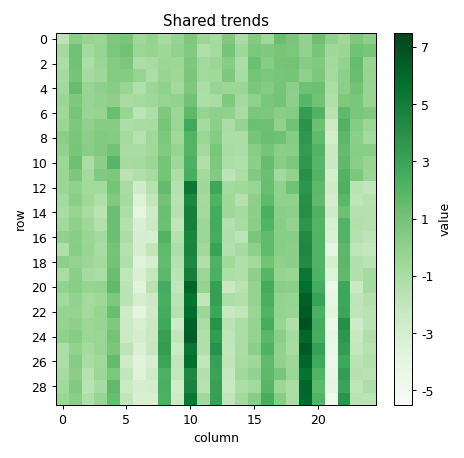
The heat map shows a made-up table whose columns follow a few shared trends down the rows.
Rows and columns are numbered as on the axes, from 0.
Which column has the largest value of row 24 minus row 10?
10
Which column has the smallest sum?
21
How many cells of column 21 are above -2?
7
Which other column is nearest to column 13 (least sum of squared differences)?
5
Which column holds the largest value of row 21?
19
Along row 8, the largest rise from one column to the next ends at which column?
22
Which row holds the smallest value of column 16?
0
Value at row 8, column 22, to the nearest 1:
2
